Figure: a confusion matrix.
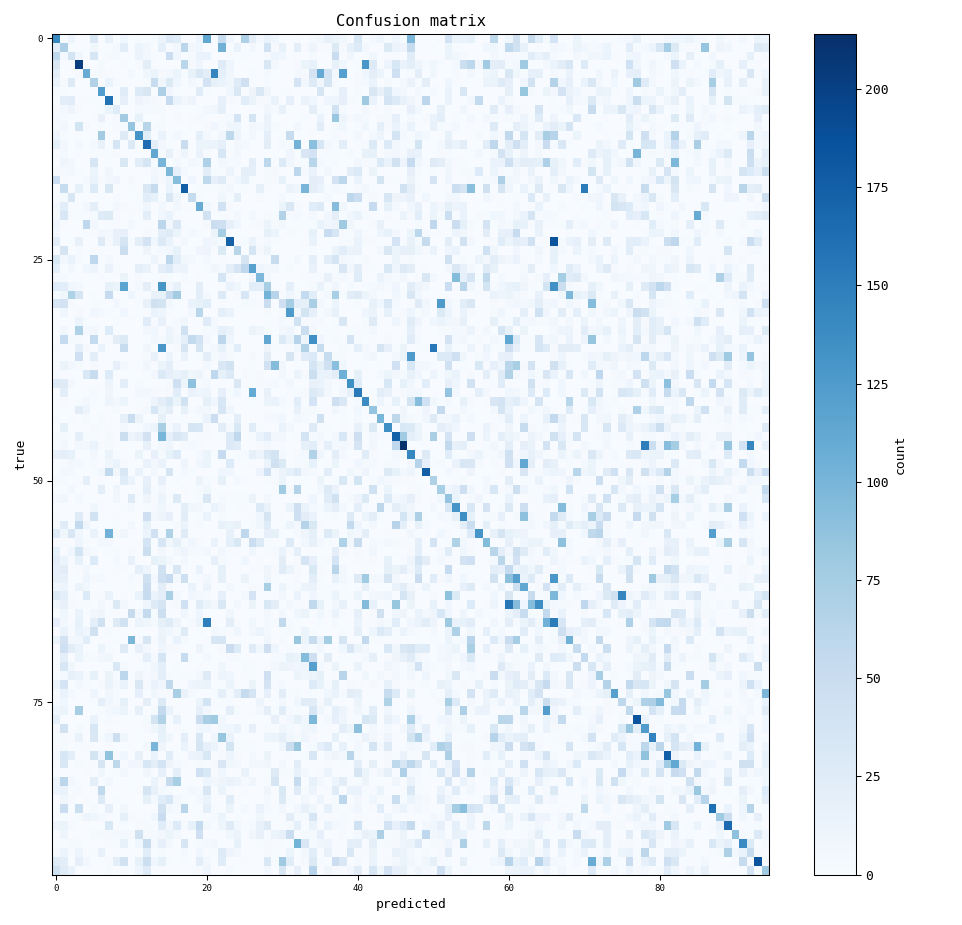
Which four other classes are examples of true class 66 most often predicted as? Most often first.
20, 65, 52, 76
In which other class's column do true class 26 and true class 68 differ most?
10
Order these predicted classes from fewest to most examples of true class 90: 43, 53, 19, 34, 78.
34, 53, 78, 19, 43
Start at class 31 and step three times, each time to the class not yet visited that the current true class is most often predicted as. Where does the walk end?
29
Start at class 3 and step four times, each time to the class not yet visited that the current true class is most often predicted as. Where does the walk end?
28
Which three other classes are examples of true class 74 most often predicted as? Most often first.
94, 81, 16
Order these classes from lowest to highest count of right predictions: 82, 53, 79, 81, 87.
82, 53, 79, 87, 81
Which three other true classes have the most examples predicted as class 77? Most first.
13, 5, 42
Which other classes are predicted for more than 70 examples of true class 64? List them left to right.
41, 45, 60, 61, 63
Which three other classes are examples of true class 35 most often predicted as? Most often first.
50, 14, 33
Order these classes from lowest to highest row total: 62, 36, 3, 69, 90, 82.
62, 90, 69, 36, 82, 3
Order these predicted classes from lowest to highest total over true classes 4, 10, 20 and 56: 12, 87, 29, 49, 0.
49, 29, 0, 12, 87
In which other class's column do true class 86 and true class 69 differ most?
55
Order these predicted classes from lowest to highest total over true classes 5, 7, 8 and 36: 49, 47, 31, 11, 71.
11, 31, 49, 71, 47
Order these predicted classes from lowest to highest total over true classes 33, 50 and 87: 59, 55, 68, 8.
8, 68, 55, 59
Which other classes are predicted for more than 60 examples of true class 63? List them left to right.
15, 52, 66, 75
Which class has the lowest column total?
90
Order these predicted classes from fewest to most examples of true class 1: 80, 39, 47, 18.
18, 39, 80, 47
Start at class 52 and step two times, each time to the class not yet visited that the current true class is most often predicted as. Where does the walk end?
81
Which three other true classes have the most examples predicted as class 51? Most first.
30, 80, 42
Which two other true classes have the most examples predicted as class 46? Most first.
45, 83
